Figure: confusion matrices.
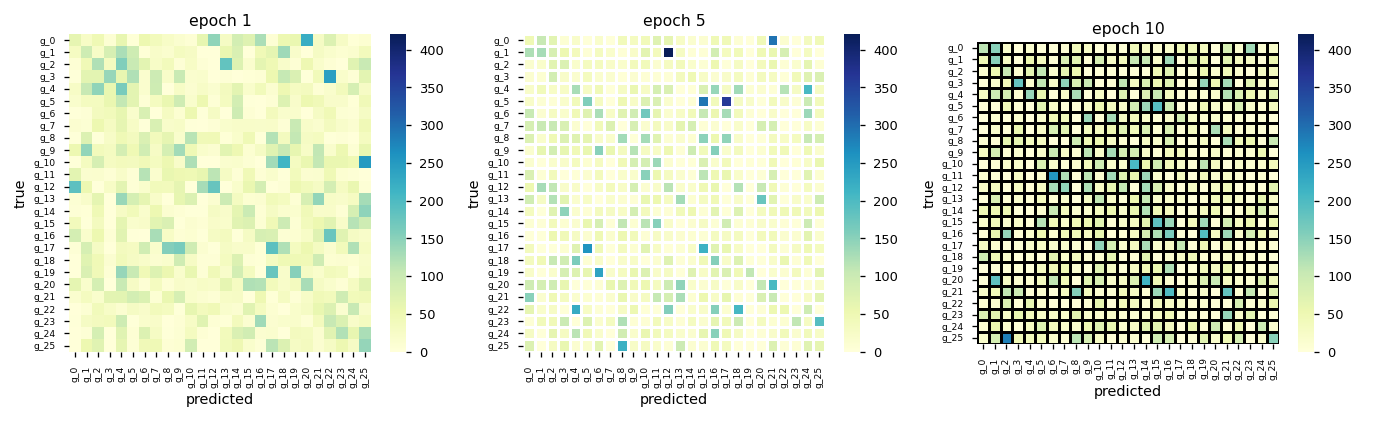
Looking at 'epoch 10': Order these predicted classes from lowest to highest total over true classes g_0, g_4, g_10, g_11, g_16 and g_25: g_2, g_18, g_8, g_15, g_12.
g_18, g_12, g_8, g_15, g_2
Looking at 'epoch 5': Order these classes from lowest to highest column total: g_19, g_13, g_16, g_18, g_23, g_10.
g_19, g_23, g_13, g_18, g_10, g_16
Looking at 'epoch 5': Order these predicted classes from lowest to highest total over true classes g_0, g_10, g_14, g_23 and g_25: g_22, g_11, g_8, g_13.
g_22, g_13, g_11, g_8
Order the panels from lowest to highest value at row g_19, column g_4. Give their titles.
epoch 10, epoch 5, epoch 1
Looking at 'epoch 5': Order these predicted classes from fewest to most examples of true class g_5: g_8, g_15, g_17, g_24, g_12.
g_12, g_8, g_24, g_15, g_17
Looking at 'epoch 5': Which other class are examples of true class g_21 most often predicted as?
g_0
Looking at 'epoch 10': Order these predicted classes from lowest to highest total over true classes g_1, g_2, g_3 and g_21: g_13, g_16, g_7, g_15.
g_13, g_15, g_7, g_16
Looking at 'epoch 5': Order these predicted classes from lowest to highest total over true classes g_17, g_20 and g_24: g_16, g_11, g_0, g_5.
g_11, g_0, g_16, g_5
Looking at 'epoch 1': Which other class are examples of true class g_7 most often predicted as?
g_19
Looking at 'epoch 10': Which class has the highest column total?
g_14
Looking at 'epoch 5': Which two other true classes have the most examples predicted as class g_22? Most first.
g_4, g_1
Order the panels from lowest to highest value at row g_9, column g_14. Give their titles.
epoch 10, epoch 1, epoch 5
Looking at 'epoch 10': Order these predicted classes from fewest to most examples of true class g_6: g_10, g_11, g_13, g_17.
g_10, g_13, g_17, g_11
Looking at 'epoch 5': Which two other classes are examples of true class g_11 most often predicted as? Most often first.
g_10, g_15
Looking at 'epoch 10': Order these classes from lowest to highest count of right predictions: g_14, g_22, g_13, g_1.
g_13, g_22, g_14, g_1
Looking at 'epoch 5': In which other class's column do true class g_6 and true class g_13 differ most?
g_20
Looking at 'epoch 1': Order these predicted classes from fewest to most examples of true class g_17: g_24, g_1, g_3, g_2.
g_3, g_2, g_1, g_24
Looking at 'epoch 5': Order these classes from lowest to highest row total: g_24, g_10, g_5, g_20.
g_10, g_24, g_20, g_5
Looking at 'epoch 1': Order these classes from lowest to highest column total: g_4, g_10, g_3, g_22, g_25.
g_3, g_10, g_22, g_25, g_4
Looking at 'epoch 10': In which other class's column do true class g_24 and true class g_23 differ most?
g_21
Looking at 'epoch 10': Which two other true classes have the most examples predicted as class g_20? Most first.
g_7, g_24
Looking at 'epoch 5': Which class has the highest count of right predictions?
g_5
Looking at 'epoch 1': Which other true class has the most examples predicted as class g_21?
g_13
